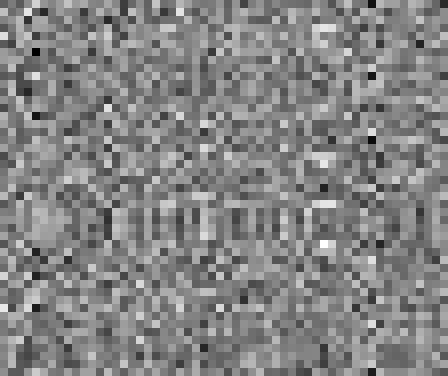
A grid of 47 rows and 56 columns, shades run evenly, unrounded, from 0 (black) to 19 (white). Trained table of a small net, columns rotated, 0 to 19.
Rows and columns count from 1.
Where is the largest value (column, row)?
41, 31
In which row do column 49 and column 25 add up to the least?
2
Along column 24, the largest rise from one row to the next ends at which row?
21
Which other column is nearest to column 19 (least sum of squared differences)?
7
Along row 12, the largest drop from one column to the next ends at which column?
3
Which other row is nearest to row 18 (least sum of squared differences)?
1
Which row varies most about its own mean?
39
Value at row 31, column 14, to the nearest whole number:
14
